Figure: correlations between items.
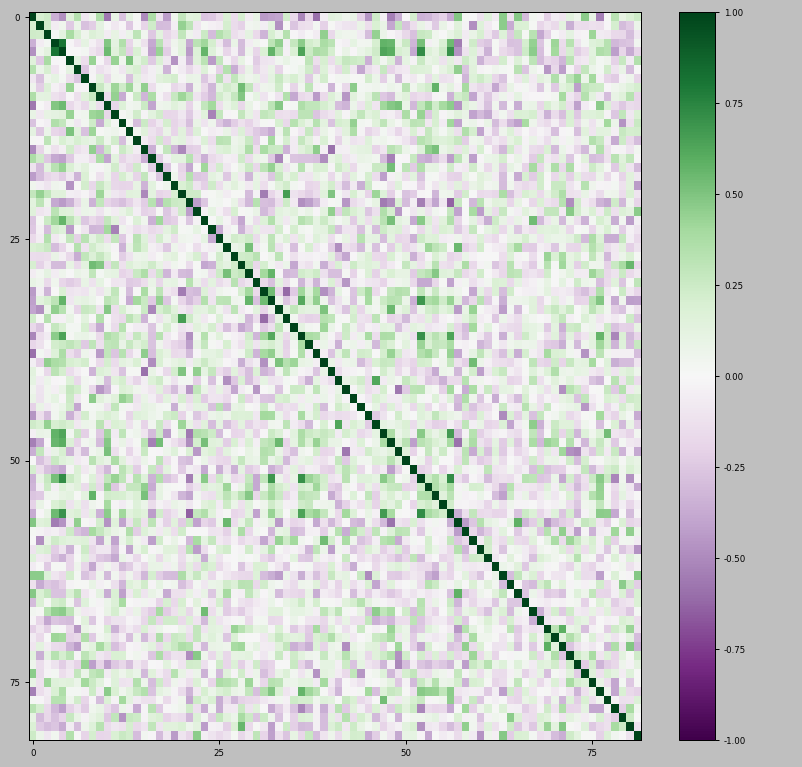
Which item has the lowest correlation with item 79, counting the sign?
12
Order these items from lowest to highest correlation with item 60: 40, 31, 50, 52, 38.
40, 50, 52, 31, 38
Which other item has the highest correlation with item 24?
10
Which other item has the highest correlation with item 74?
0
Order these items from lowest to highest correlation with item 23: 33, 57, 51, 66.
51, 57, 66, 33
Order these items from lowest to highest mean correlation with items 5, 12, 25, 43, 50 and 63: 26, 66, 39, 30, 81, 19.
19, 26, 30, 39, 66, 81
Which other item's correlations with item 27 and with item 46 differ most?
41
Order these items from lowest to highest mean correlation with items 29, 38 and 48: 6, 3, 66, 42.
6, 66, 42, 3
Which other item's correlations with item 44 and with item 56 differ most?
47
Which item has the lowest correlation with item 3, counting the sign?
57
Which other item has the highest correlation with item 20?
34
